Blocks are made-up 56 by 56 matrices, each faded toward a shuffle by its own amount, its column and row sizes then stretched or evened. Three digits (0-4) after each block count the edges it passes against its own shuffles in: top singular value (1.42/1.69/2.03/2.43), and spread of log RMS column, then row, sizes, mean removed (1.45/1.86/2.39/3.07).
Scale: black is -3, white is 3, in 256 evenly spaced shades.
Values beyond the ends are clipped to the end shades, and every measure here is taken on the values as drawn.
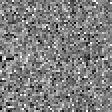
0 0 0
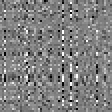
4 4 2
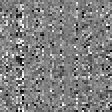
1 4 1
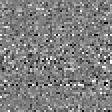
0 1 3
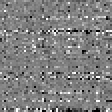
3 1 4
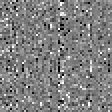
2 3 0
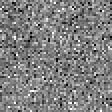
1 0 0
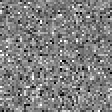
0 2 2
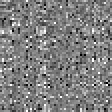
2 3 1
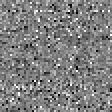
0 1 1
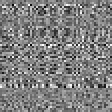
4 0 4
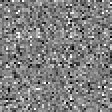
2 2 2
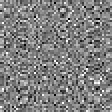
3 1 0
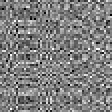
4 1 1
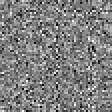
2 2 0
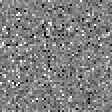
0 2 1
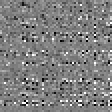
3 3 4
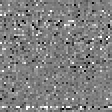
0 0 3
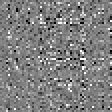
3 3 2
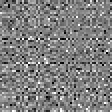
4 0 2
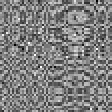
4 0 0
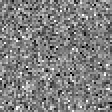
1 0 0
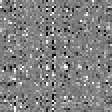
3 3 2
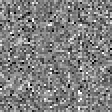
1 2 0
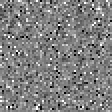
0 1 1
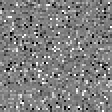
0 0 1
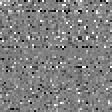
1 0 3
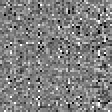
1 3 1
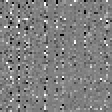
0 4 1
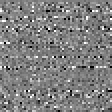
0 0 4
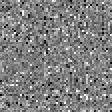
0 1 1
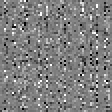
1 4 0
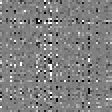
2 4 3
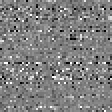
0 1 4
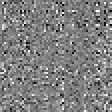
2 3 2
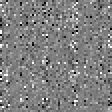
0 3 1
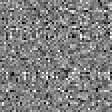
3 1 2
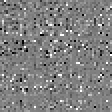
1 2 3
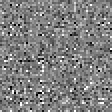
0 1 2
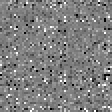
0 2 1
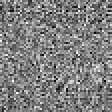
2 0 1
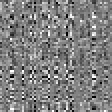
4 4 2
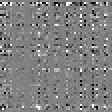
2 4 4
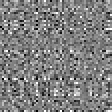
4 2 3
